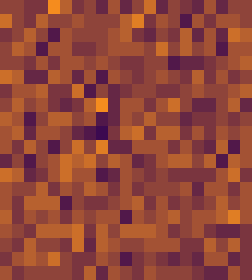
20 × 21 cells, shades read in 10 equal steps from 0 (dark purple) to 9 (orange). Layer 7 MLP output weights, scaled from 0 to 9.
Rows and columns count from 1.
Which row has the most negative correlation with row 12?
15
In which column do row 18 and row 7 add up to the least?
8
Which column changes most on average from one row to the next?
9
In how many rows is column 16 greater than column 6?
7
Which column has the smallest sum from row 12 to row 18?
17
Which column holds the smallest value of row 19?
11
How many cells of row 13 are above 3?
11
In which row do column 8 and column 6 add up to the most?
12
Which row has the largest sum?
16
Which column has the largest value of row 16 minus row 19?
20
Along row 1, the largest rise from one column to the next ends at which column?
5
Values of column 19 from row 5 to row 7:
4 5 4
